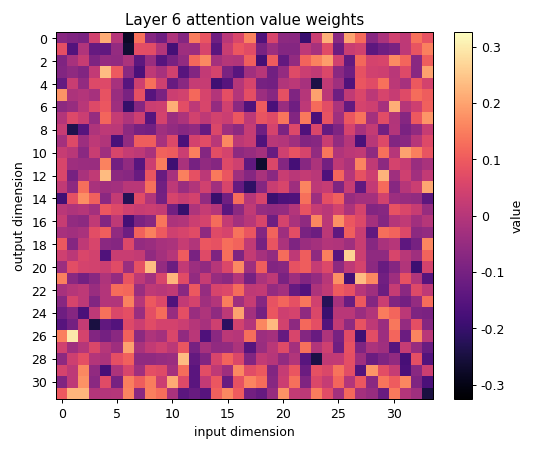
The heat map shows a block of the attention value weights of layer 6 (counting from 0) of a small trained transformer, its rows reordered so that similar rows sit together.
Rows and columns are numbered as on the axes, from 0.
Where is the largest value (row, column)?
26, 1
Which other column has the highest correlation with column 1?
2
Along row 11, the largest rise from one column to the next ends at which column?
19
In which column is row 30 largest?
10
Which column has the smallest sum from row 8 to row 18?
18
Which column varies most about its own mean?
6
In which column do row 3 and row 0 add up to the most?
4
